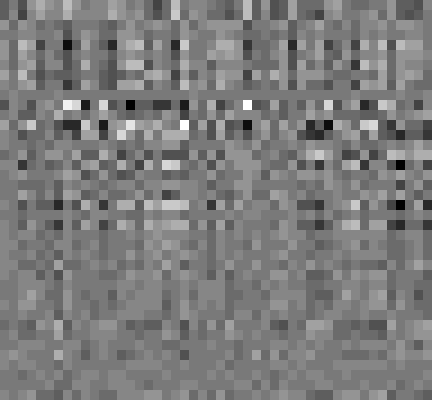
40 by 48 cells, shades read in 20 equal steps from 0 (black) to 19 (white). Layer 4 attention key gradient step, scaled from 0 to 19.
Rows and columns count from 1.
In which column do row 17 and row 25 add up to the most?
19
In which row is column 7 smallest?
21
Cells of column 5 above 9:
9
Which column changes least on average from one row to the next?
2
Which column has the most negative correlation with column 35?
42
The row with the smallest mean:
14
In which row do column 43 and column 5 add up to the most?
11
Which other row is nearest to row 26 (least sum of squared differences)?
24
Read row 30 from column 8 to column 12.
11 9 8 9 9
